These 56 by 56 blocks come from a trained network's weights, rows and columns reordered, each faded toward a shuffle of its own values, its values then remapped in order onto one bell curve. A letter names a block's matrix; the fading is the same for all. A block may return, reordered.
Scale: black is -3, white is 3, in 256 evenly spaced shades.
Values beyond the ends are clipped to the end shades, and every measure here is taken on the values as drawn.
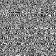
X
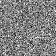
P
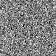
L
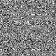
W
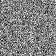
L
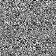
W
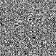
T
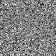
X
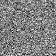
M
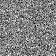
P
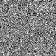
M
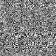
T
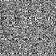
T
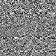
W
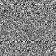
X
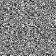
W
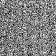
L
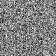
L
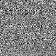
X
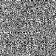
X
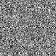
W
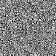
W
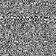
X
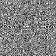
W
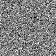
P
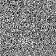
M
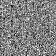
L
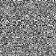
X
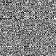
X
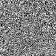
M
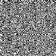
T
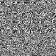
X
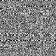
X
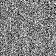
L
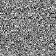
W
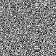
W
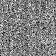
L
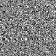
X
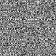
X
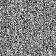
L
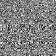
W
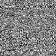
W
